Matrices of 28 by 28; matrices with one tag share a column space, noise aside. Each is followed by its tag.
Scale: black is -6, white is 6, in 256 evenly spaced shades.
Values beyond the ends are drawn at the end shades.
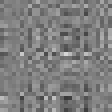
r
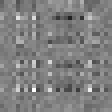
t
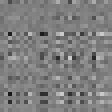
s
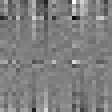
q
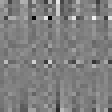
q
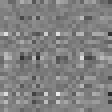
s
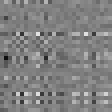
s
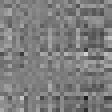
r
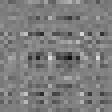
s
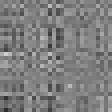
r
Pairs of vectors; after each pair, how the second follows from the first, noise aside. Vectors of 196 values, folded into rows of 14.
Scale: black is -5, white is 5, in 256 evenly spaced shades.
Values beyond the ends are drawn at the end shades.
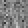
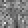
negated.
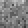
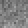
reversed, shrunk.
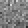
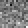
negated.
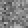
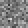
wrapped around.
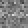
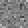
wrapped around, partly zeroed.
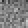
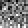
reversed, negated, scaled up.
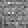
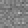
wrapped around, shrunk.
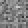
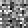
reversed, negated, scaled up.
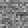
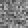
wrapped around.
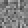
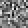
wrapped around, negated, scaled up.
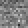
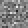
wrapped around.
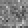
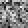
reversed, negated, scaled up.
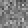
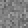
wrapped around, shrunk.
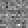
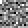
wrapped around, negated, scaled up.
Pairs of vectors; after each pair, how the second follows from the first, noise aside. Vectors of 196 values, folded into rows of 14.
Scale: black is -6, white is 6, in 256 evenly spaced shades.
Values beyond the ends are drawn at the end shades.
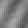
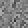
sign-scrambled.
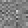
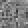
sign-scrambled.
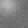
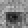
wrapped around, negated, scaled up.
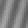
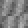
wrapped around, negated.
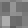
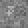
wrapped around, partly zeroed.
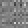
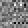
negated, scaled up.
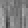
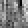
reversed, scaled up.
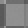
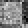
reversed, scaled up.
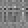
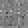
wrapped around, partly zeroed.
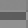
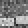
wrapped around, negated, scaled up.
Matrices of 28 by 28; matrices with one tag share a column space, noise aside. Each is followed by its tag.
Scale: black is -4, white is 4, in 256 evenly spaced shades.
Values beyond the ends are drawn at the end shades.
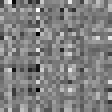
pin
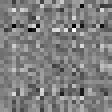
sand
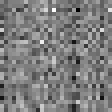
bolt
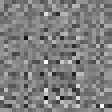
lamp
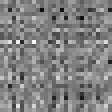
bolt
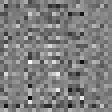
lamp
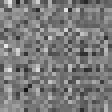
pin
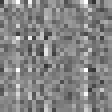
pin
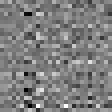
lamp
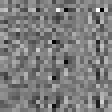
bolt
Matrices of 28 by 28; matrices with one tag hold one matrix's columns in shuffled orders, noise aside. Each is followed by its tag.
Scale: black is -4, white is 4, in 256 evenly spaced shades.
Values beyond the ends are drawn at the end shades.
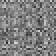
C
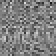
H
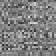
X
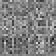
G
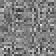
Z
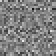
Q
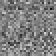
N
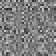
Q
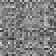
C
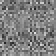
N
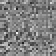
N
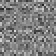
Q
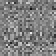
N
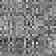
G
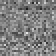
N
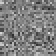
N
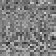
N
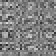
X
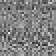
N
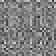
C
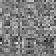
G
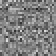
Q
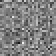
C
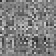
G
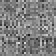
G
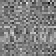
H
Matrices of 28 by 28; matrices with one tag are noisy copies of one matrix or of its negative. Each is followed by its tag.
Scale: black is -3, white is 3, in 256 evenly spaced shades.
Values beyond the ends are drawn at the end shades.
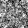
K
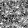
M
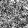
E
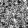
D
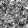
E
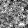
E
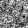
E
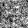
M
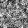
K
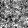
M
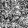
M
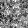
M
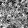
K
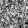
D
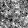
M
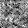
M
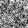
E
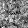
M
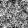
K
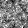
K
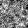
E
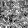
M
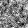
E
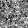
M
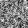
D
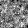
E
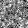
D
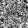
D
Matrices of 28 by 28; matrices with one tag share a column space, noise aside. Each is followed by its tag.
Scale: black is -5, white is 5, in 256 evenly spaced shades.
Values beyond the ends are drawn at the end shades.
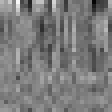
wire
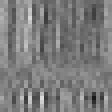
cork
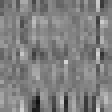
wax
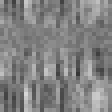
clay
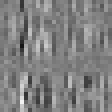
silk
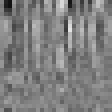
wire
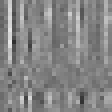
cork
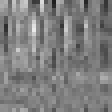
wire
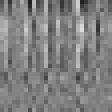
wire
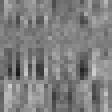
clay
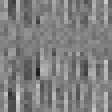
clay
